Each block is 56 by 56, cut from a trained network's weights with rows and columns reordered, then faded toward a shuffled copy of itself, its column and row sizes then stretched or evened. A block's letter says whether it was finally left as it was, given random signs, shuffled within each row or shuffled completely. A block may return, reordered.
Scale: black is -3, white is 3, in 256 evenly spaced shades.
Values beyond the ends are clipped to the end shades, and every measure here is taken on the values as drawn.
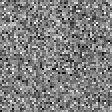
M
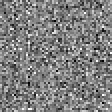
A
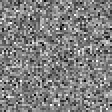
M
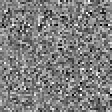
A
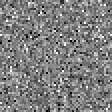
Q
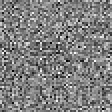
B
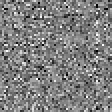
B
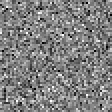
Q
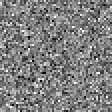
Q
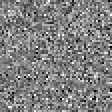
A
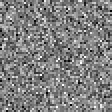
Q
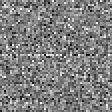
M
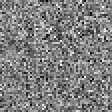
A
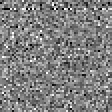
B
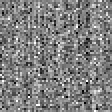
B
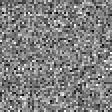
M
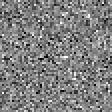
M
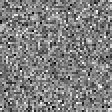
Q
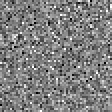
Q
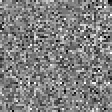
A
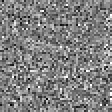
A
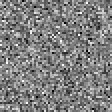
Q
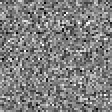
M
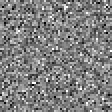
Q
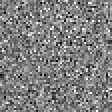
M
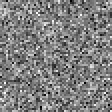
Q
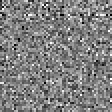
A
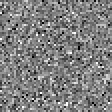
Q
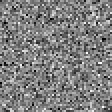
M
